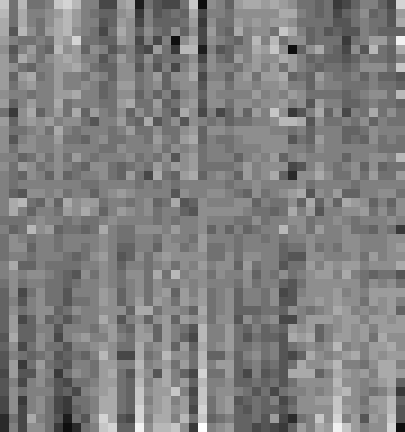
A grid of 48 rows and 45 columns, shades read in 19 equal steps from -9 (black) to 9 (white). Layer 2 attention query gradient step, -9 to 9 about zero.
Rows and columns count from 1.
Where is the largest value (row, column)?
48, 23
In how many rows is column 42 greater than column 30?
28
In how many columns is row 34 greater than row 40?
18
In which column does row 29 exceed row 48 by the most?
45
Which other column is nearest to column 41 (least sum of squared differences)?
10
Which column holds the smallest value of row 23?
21
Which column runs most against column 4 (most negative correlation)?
2
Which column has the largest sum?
38
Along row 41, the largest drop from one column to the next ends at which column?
3
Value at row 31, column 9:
-3
